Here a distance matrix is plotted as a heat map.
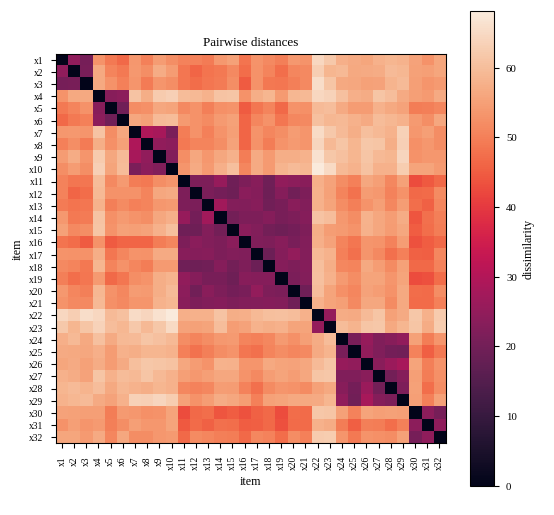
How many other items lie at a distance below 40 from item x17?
10
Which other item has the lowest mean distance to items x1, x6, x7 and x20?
x16
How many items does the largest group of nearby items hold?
11
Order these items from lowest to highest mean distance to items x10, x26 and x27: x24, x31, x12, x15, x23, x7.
x24, x7, x31, x12, x15, x23
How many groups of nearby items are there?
7
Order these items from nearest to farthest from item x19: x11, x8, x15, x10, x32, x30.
x15, x11, x30, x32, x8, x10
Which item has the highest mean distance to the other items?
x22
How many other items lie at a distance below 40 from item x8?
3
